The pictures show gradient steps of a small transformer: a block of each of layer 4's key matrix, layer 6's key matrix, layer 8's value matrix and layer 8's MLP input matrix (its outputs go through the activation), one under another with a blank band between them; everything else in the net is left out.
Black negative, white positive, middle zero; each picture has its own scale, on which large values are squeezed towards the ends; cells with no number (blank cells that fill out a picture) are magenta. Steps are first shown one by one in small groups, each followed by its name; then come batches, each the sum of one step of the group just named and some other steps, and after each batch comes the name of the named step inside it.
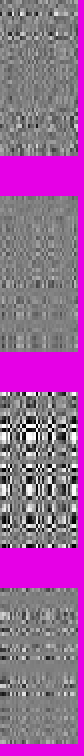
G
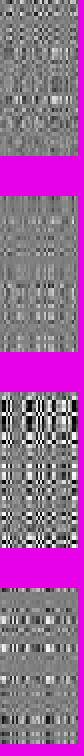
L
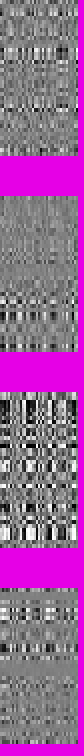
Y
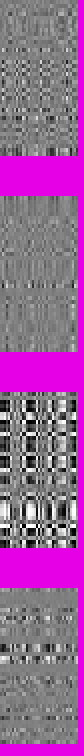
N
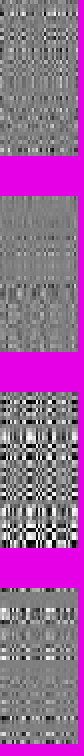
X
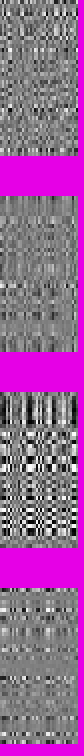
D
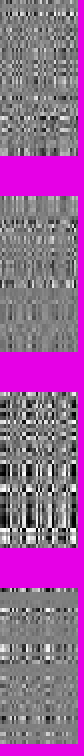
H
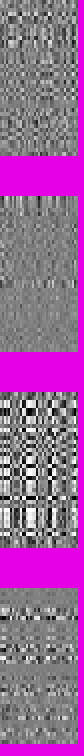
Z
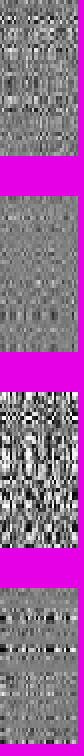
Y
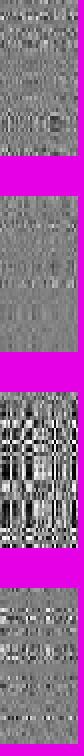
H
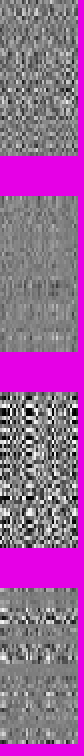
Z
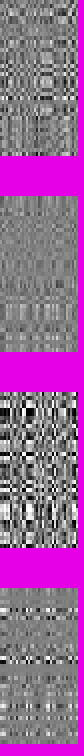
Z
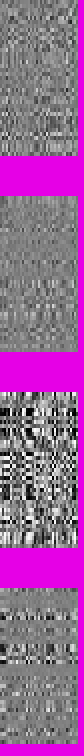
Z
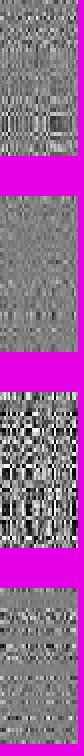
D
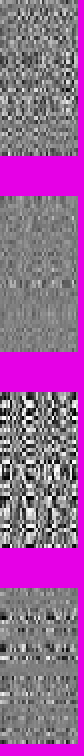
Z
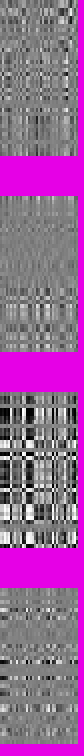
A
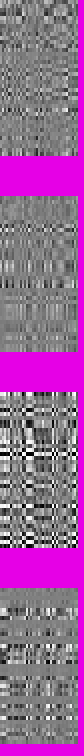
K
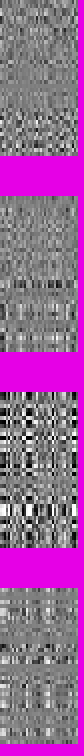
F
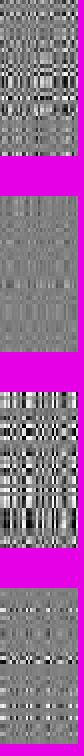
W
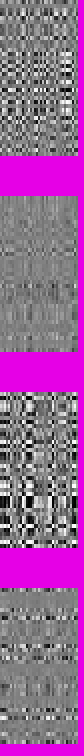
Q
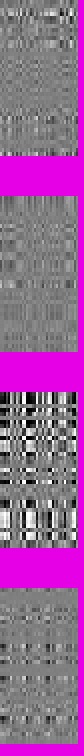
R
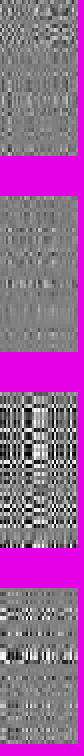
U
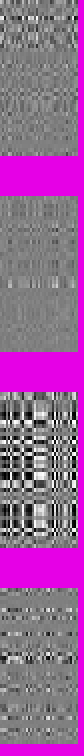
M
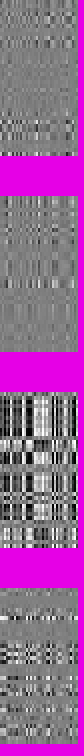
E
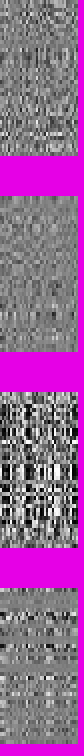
F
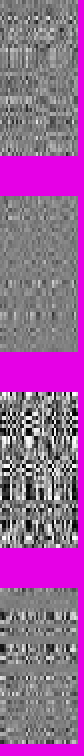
E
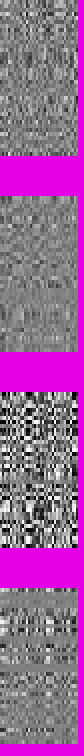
F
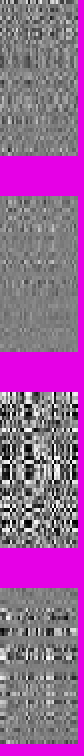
U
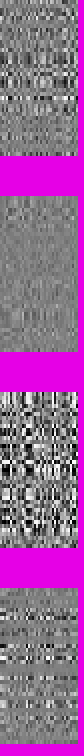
W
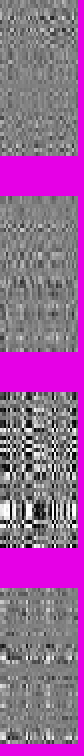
F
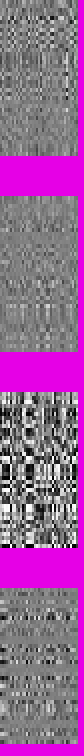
A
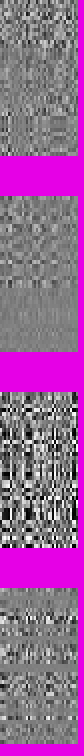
U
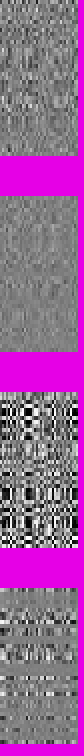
U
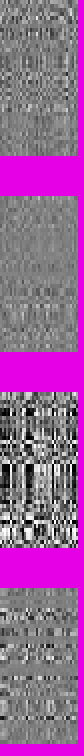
A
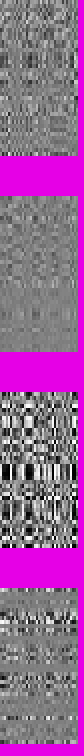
M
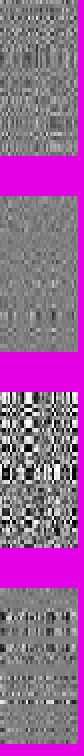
M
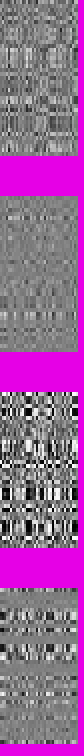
U
